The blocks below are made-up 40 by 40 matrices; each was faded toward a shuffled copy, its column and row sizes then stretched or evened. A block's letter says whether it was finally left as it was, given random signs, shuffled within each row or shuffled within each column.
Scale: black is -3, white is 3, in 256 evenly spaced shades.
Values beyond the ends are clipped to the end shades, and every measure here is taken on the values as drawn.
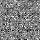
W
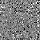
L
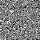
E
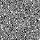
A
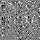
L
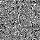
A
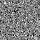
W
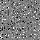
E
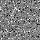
W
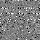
W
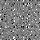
L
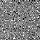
E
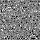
W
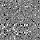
L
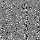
A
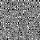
L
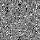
A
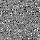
W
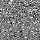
W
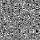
L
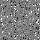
A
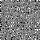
E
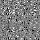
L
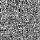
E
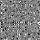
L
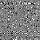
L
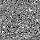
W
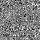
W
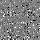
E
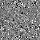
E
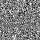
W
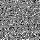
W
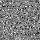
W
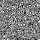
W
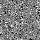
A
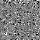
E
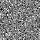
A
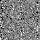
A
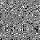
L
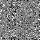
A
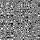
L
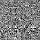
L
